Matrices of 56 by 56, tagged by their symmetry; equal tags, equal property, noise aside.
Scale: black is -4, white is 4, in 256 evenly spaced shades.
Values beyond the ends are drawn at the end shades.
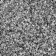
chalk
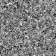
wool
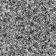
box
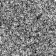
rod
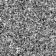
wool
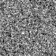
rod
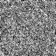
rod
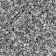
chalk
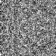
box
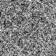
chalk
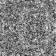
box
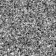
wool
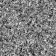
wool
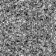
box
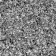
wool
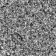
rod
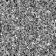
box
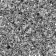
rod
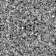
box
